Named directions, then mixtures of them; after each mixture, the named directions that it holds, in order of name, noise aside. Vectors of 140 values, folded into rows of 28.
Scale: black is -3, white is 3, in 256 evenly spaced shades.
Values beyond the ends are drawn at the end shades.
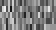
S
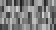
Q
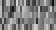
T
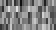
Q.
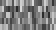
Q.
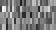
S, T.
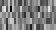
S.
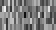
S.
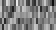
T.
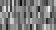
Q, S.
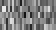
S.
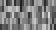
Q.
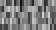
Q.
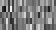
S.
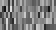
S.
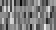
Q, S.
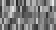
T.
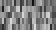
Q, T.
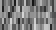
Q, T.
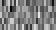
S, T.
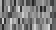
Q, T.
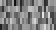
Q.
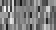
Q, S.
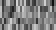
T.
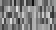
Q, T.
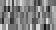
Q, S.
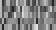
T.
